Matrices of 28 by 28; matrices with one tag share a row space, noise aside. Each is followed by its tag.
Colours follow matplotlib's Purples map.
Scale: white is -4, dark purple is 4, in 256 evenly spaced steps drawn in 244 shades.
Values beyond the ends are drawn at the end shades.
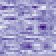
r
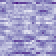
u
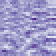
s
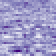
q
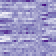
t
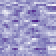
s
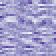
r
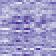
q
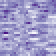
s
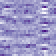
t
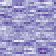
u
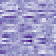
r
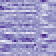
t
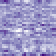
q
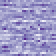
q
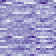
u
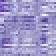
t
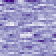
r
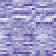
u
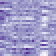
t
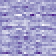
q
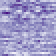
q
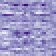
q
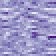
s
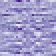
q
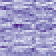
u
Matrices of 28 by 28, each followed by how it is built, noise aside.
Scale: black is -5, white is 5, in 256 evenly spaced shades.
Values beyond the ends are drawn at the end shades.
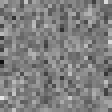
uneven columns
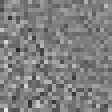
lower triangular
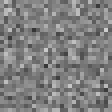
blocks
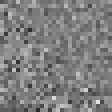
lower triangular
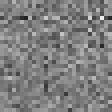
low rank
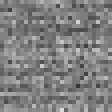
blocks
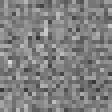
blocks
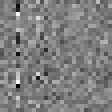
uneven columns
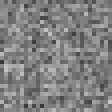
blocks
